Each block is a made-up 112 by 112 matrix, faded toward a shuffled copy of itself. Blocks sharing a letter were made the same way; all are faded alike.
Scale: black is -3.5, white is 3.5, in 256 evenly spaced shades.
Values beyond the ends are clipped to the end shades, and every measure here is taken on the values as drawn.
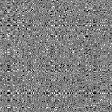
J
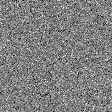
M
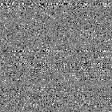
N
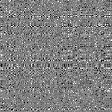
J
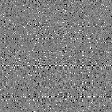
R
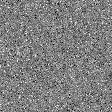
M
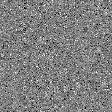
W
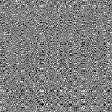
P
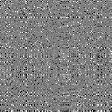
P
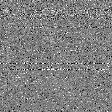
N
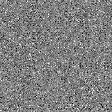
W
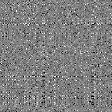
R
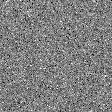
M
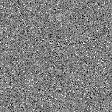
W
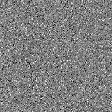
W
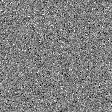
M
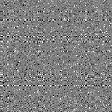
J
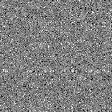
W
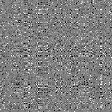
P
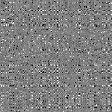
P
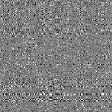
J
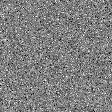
M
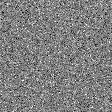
M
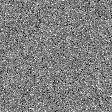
M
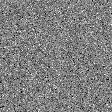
M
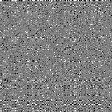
J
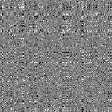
P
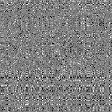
J
